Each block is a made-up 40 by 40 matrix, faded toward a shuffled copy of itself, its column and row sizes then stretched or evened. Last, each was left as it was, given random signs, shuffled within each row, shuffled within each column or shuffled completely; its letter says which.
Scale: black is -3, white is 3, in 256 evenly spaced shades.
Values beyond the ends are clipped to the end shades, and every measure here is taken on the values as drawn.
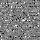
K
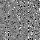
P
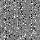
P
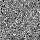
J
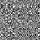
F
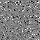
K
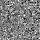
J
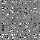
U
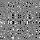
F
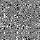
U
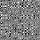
F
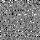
K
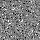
J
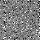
P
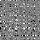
F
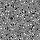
J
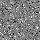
J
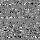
K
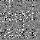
U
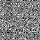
K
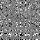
U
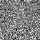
K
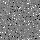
J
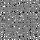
U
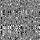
F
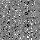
P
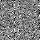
P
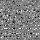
K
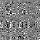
F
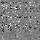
U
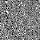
P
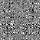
U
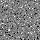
J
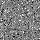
J
